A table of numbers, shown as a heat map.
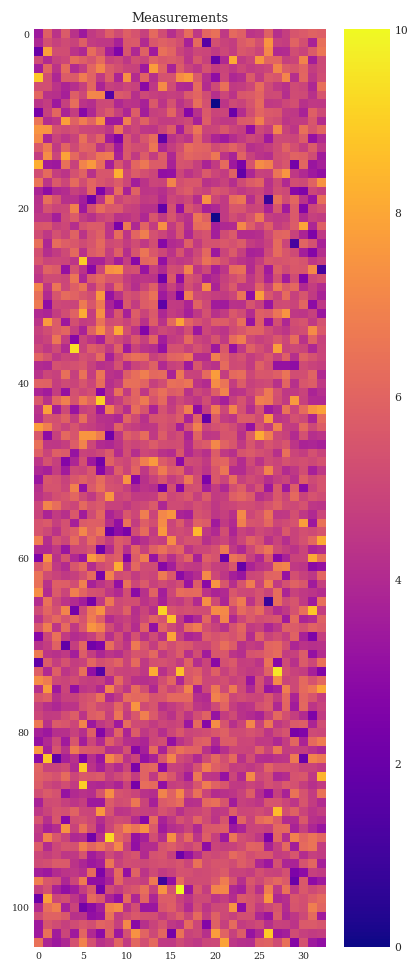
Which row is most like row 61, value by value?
16
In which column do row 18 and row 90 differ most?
30
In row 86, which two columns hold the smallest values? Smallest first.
11, 14
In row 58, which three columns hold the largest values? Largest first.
32, 15, 0
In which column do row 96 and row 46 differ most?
7
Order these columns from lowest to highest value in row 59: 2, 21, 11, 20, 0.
0, 2, 20, 11, 21
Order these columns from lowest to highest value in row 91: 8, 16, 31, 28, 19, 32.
32, 31, 16, 8, 19, 28
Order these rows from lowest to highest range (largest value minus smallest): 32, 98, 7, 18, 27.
18, 32, 7, 27, 98
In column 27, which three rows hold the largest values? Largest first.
73, 89, 36
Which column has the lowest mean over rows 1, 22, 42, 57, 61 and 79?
31
